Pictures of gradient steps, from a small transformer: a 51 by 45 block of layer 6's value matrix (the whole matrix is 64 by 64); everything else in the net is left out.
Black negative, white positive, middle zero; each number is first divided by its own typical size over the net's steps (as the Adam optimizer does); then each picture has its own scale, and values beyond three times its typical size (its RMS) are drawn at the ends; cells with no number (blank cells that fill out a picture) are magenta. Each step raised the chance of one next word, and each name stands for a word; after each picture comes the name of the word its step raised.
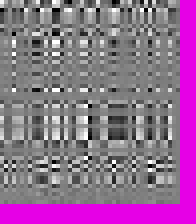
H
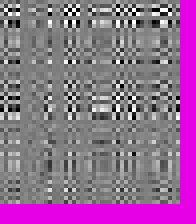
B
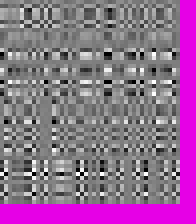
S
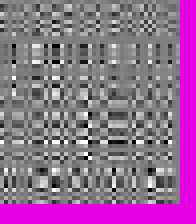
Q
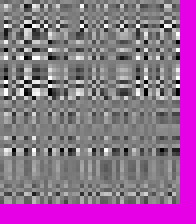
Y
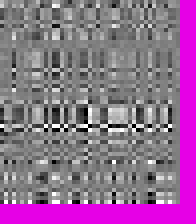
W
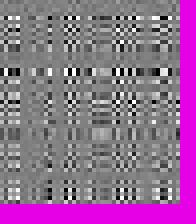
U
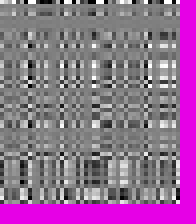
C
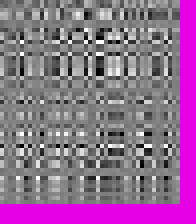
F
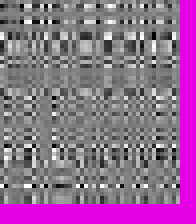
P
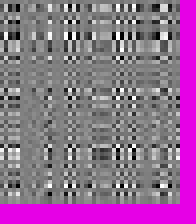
P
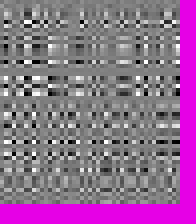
Q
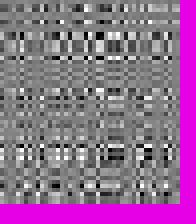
P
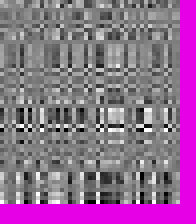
W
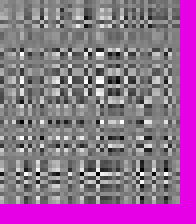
S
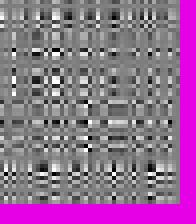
S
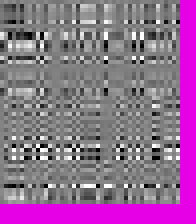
P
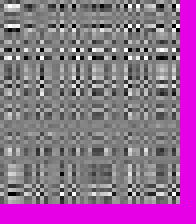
Y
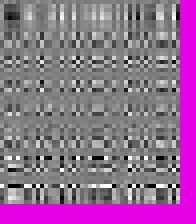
P
